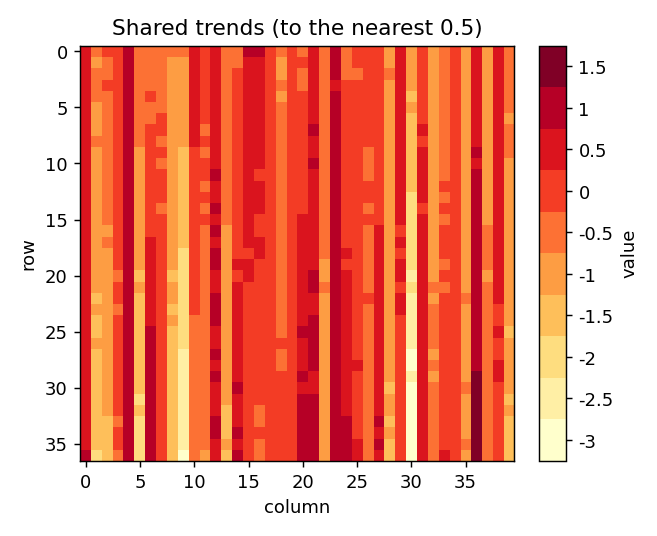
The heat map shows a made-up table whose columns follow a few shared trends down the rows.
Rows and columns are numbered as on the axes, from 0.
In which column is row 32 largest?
36
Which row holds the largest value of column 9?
0
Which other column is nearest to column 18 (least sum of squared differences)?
33
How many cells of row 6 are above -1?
31
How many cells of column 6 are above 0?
20
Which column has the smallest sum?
30
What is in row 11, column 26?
-0.5
